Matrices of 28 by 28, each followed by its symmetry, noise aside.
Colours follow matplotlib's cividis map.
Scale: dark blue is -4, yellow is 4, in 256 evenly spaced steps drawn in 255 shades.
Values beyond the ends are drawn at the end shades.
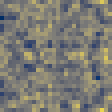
mirrored top to bottom.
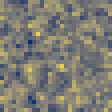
no symmetry.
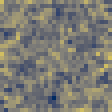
same after a half turn.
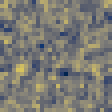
no symmetry.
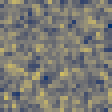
symmetric across the other diagonal.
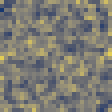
same after a half turn.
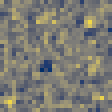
symmetric across the other diagonal.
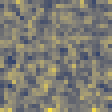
no symmetry.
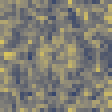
mirrored top to bottom.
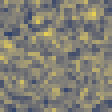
no symmetry.
